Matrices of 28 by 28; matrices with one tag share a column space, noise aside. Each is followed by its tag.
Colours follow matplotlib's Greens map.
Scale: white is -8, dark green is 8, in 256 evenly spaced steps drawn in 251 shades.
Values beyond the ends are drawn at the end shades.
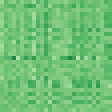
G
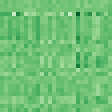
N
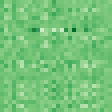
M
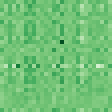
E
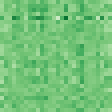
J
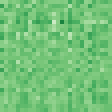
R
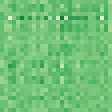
J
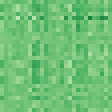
J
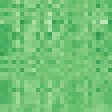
R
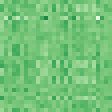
J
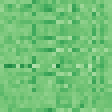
E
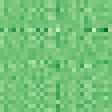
M
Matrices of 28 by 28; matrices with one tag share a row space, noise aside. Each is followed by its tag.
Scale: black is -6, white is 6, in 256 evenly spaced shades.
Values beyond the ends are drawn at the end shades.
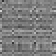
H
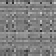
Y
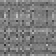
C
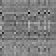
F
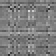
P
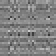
P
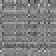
F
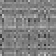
F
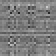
P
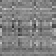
H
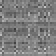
F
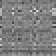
H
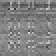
P
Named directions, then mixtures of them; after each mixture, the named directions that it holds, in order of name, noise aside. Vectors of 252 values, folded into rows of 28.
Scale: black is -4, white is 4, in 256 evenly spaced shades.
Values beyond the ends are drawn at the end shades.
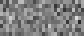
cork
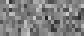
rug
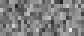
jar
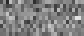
cork, rug.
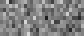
jar, rug.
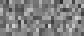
cork, jar.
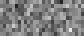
jar.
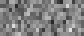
jar.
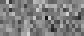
rug.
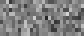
rug.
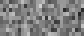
cork, rug.
